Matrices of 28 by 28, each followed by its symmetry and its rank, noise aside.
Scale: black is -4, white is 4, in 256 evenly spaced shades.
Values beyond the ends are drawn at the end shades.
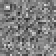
symmetric, rank eight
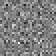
no symmetry, rank six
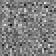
antisymmetric, rank eight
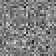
no symmetry, rank four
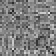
symmetric, rank four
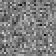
no symmetry, rank eight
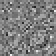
symmetric, rank eight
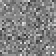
symmetric, rank eight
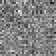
no symmetry, rank eight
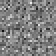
antisymmetric, rank eight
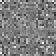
symmetric, rank four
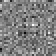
no symmetry, rank four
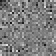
symmetric, rank six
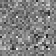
symmetric, rank six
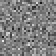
antisymmetric, rank six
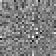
symmetric, rank six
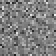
antisymmetric, rank six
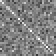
symmetric, rank eight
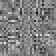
antisymmetric, rank four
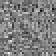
antisymmetric, rank six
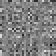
antisymmetric, rank four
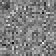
symmetric, rank six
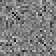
symmetric, rank six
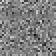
symmetric, rank eight
